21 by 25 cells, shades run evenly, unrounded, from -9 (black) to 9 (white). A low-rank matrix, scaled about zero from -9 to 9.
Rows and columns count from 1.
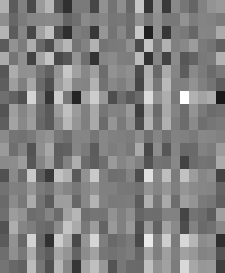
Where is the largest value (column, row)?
21, 8
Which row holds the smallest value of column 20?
16
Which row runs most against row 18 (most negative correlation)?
2
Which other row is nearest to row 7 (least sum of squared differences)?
4
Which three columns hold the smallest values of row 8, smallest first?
25, 9, 6
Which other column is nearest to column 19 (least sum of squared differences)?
11
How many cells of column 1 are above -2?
13
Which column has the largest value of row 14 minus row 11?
17
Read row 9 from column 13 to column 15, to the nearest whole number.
0 0 2
